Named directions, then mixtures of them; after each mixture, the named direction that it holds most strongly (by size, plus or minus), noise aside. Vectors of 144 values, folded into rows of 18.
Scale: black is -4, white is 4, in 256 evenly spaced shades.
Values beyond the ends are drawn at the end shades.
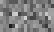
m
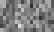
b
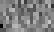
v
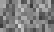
b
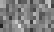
b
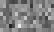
m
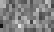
b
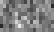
b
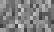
b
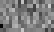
v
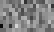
v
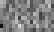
b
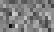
m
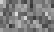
m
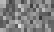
b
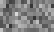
b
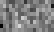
v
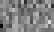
v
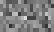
m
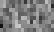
v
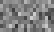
m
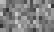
b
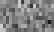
v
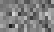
m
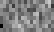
v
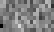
b
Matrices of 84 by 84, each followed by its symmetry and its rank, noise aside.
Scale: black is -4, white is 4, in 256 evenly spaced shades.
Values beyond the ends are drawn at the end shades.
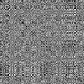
symmetric, rank six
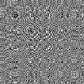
symmetric, rank six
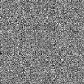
no symmetry, rank twelve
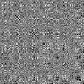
symmetric, rank eight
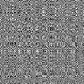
antisymmetric, rank six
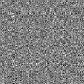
no symmetry, rank eight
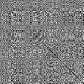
symmetric, rank six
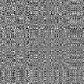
antisymmetric, rank six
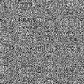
no symmetry, rank twelve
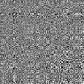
symmetric, rank eight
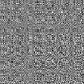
antisymmetric, rank eight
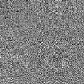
no symmetry, rank twelve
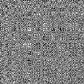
symmetric, rank eight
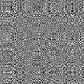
antisymmetric, rank six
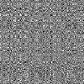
no symmetry, rank six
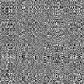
no symmetry, rank six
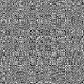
symmetric, rank eight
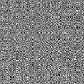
antisymmetric, rank six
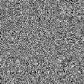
no symmetry, rank twelve
